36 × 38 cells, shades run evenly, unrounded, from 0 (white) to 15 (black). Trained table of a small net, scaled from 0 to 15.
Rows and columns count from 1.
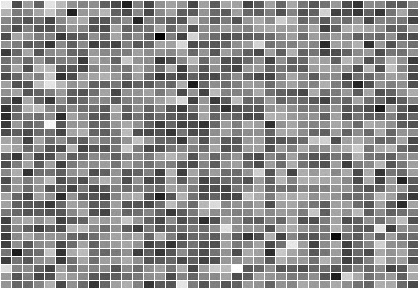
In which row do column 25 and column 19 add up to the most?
16
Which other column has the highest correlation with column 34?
13
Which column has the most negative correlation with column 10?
7
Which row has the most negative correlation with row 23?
34
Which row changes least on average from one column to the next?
24
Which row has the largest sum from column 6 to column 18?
15
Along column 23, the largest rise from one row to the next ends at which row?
30
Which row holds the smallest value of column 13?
18
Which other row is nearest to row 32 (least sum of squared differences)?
17
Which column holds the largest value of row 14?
35
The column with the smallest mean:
27
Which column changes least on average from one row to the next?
11
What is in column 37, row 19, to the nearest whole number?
9
